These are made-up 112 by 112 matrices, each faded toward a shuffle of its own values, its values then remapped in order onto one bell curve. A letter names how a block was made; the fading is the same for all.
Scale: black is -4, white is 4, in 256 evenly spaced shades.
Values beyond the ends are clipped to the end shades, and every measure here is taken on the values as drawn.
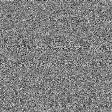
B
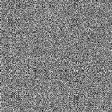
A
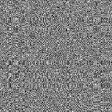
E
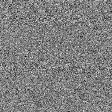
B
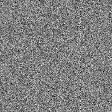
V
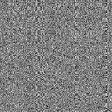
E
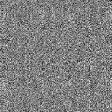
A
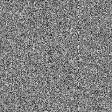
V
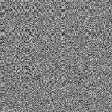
E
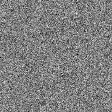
V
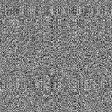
E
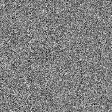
V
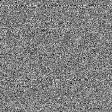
B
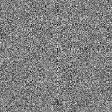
A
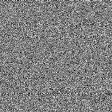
B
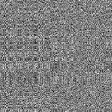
E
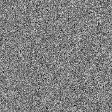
V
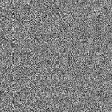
A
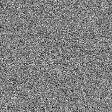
B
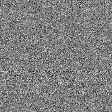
B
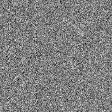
V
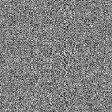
A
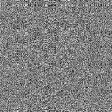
A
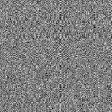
E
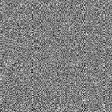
E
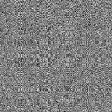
E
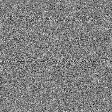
B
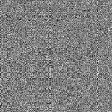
E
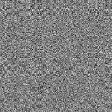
E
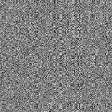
E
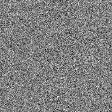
V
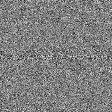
B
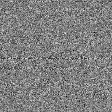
B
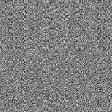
E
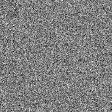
V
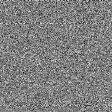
B
